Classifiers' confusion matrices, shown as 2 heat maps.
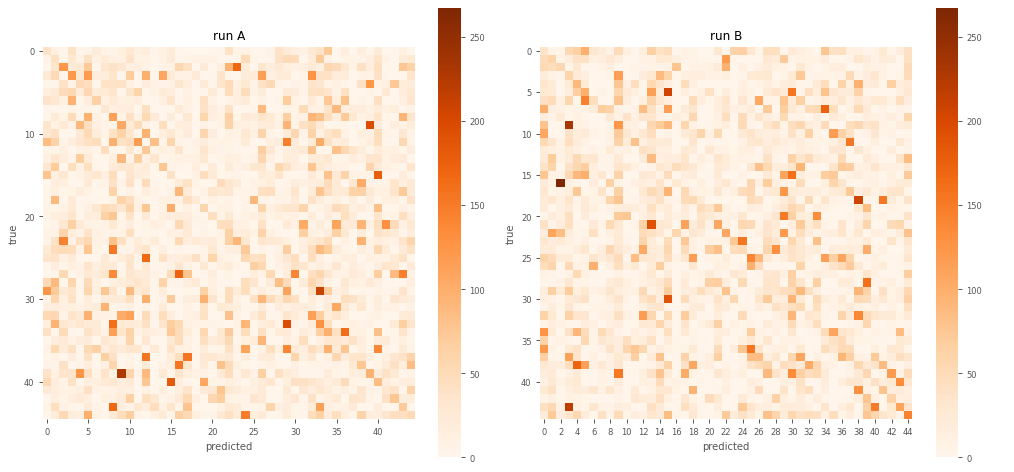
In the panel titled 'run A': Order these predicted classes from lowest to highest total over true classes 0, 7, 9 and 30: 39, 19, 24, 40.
24, 40, 19, 39
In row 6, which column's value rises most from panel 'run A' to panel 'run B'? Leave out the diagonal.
5
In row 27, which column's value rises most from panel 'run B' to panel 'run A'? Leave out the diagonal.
16
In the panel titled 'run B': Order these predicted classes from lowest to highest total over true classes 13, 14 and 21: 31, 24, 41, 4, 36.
41, 24, 4, 36, 31
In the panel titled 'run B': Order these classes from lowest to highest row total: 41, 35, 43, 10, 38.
35, 41, 10, 43, 38
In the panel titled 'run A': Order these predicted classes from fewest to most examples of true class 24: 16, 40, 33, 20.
16, 20, 40, 33
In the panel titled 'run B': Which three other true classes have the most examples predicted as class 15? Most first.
5, 30, 7
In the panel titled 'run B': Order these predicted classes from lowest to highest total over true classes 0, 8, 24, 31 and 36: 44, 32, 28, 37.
32, 37, 44, 28
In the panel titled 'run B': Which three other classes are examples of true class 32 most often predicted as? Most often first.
38, 12, 30
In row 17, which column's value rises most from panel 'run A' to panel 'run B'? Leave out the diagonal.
29
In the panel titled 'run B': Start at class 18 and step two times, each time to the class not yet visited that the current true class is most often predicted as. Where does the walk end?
4
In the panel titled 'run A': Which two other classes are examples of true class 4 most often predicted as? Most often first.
39, 42
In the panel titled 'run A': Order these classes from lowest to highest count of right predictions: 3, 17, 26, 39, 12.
17, 26, 12, 39, 3
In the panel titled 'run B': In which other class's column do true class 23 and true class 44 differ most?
24
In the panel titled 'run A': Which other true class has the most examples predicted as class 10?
32
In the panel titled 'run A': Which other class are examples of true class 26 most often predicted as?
25
